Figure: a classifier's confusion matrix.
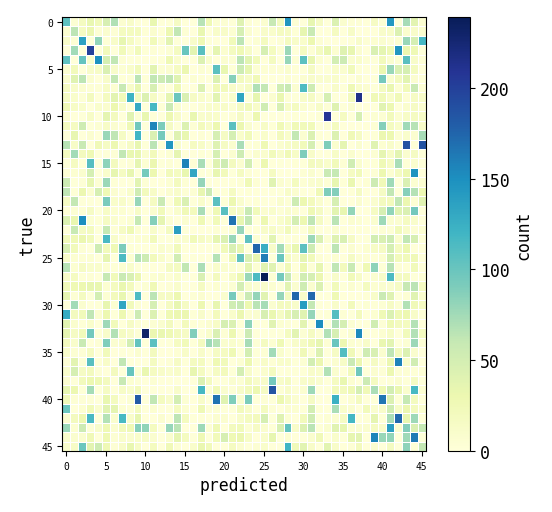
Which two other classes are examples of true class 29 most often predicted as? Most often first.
31, 9
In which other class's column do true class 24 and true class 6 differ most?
25
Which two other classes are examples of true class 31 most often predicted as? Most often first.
0, 34
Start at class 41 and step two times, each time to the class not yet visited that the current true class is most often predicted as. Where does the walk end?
28
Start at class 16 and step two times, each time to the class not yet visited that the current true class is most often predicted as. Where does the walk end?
39
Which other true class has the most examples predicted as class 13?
43
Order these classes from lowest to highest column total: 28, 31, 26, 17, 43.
26, 28, 17, 31, 43
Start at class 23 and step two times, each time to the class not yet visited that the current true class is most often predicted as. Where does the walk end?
19
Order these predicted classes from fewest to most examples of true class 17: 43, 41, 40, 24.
24, 40, 43, 41
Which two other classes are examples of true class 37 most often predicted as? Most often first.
8, 33
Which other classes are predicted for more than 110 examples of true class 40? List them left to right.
9, 19, 34
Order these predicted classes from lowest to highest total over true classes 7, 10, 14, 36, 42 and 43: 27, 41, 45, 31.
45, 27, 31, 41
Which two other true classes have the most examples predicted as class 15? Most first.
3, 26
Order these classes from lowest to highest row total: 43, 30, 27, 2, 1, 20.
1, 2, 20, 30, 27, 43
